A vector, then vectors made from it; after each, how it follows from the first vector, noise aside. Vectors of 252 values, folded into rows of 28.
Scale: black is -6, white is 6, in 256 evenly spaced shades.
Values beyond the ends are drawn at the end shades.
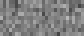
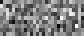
wrapped around, negated, scaled up.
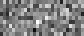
wrapped around, negated, scaled up.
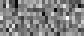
scaled up.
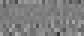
partly zeroed.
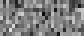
scaled up.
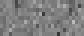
partly zeroed.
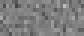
partly zeroed.
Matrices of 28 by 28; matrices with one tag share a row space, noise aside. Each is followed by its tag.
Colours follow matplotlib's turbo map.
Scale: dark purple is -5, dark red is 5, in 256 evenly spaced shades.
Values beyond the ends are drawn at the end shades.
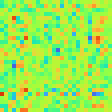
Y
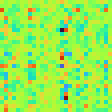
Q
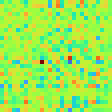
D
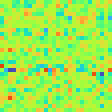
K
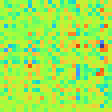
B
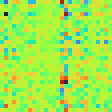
Q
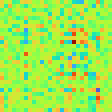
D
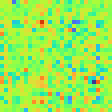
D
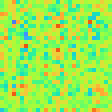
Y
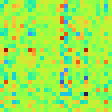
Q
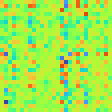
Q
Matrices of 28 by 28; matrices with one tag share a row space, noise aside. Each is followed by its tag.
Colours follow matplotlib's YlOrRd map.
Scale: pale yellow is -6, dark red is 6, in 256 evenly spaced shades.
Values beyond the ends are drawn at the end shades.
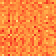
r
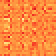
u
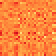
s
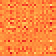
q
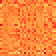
s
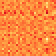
r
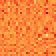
r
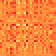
q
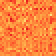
q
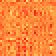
q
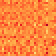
r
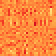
q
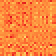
q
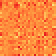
s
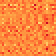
r
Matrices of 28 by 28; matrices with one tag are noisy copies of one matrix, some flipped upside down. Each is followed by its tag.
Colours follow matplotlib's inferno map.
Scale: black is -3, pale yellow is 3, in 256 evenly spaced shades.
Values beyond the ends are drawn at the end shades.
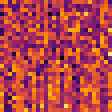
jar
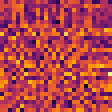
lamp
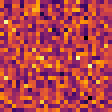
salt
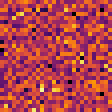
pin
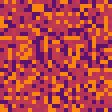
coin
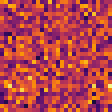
coin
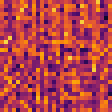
jar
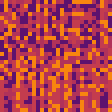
jar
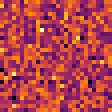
salt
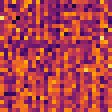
jar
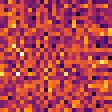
lamp
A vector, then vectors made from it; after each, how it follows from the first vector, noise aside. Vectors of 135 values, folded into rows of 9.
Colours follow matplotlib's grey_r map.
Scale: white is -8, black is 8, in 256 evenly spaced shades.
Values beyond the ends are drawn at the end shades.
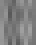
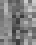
wrapped around, scaled up.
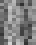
negated, scaled up.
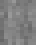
negated, shrunk.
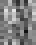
reversed, scaled up.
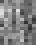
wrapped around, scaled up.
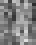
reversed, negated, scaled up.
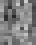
reversed, negated, scaled up.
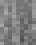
wrapped around.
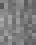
wrapped around.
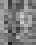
wrapped around, scaled up.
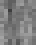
copied.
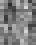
reversed, negated, scaled up.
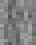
copied.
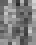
reversed, scaled up.
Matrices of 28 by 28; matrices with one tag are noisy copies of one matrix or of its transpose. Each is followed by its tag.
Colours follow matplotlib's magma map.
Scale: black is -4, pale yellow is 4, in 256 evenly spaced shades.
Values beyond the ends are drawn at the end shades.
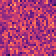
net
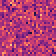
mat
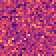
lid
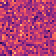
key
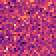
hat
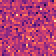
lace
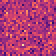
net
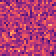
net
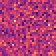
lace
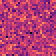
mat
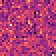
mat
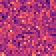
mat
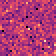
key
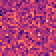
hat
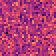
lace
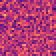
net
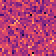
hat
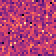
hat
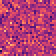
mat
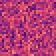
lace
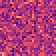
mat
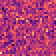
hat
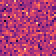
net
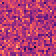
lid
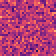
key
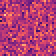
net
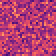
net
